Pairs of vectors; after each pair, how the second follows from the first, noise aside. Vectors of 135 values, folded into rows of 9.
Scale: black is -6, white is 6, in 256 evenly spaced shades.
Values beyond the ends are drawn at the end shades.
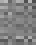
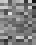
scaled up.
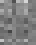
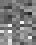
wrapped around, scaled up.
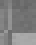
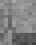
negated.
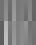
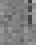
reversed, negated, partly zeroed.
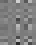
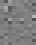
wrapped around, negated, partly zeroed.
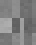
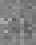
partly zeroed.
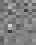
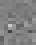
partly zeroed.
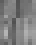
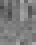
reversed, negated, partly zeroed.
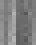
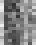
wrapped around, scaled up.
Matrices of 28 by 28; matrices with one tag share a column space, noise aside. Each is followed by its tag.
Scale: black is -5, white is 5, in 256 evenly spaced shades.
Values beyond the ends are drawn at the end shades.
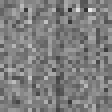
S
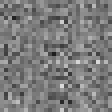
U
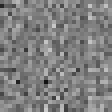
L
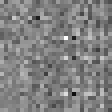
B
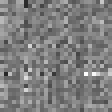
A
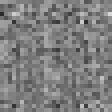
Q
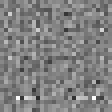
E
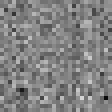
E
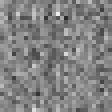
B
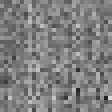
E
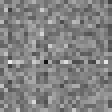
U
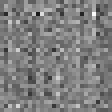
Q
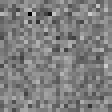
Q
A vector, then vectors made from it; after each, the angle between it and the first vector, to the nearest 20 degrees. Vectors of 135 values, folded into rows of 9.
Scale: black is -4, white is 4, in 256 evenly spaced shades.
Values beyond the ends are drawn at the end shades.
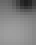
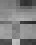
60 degrees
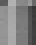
80 degrees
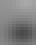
140 degrees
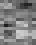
60 degrees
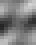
120 degrees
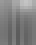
160 degrees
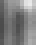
140 degrees
